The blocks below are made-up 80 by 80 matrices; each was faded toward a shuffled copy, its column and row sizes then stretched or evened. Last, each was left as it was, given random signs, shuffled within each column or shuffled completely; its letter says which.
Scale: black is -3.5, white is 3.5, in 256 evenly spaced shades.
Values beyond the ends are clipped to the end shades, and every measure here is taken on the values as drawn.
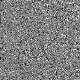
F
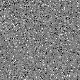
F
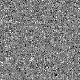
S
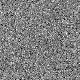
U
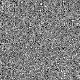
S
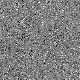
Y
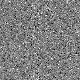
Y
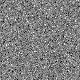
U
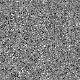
F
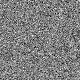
U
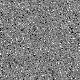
Y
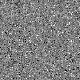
S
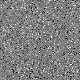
S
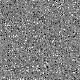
S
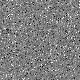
U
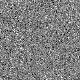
Y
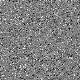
F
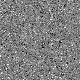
Y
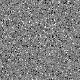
S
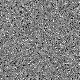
Y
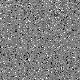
S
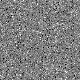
Y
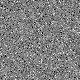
U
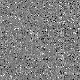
S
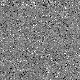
F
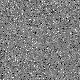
U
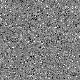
S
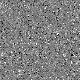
F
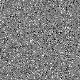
Y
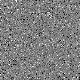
F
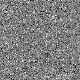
S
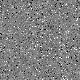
F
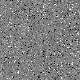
F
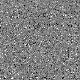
S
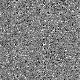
F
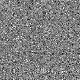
S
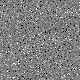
U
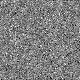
U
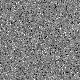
U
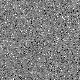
Y
